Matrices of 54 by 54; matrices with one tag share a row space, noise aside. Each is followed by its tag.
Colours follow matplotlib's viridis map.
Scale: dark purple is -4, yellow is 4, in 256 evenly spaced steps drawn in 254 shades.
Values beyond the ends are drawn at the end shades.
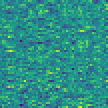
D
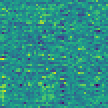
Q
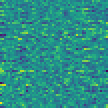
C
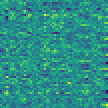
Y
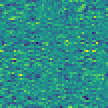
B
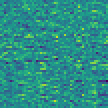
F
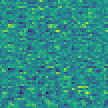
D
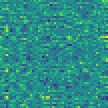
Y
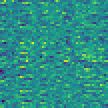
C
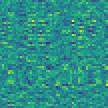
D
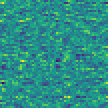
C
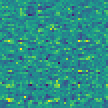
D
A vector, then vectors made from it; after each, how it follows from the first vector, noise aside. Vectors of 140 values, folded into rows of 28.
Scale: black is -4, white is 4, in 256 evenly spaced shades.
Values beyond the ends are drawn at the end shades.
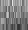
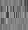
negated, partly zeroed.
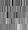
negated, partly zeroed.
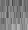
negated, shrunk.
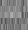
wrapped around, negated, shrunk.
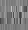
reversed, negated, partly zeroed.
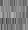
wrapped around, negated, shrunk.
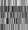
wrapped around, negated.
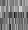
wrapped around, negated.
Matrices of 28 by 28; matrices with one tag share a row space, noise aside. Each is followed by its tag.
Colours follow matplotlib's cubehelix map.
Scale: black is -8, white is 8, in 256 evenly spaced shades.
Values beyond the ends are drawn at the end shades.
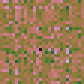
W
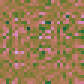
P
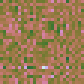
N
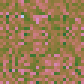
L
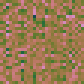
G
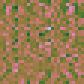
P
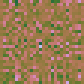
W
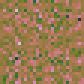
W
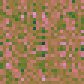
G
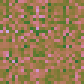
L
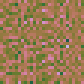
N
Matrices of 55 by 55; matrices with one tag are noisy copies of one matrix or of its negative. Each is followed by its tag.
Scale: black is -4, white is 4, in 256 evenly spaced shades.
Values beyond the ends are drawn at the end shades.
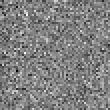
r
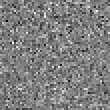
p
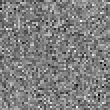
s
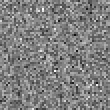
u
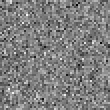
r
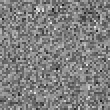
u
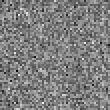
r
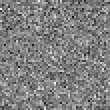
s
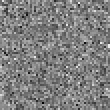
r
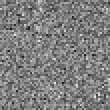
s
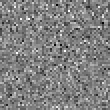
p
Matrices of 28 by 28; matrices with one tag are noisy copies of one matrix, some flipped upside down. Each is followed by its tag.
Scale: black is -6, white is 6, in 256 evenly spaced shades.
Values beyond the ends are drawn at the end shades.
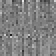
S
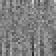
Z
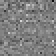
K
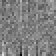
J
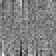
J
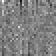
J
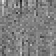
J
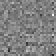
K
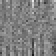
Z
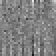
Z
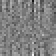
Z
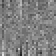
J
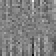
Z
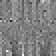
S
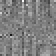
S
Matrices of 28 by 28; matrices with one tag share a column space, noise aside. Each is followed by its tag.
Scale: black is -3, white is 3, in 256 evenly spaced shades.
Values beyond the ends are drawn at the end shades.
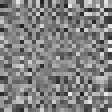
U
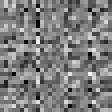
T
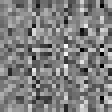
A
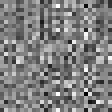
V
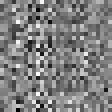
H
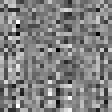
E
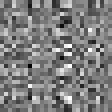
A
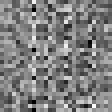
H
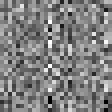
H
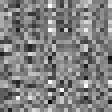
V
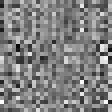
V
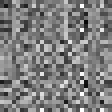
V
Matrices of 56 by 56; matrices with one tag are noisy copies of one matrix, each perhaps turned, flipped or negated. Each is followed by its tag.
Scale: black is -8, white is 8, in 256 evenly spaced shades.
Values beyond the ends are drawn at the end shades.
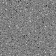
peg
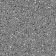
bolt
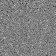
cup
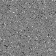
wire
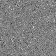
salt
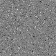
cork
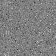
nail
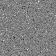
nail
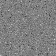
bolt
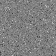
wire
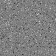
nail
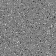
nail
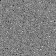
bolt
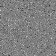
cup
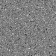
peg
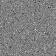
bolt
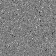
wire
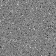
cup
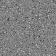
cork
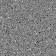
nail
